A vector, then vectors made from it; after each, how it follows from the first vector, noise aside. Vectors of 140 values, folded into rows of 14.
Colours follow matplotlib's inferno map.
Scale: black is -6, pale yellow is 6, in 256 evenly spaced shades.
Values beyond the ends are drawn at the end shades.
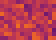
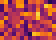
reversed, scaled up.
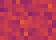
wrapped around, negated, shrunk.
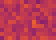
wrapped around, negated, shrunk.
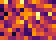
reversed, scaled up.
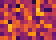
wrapped around, negated, scaled up.
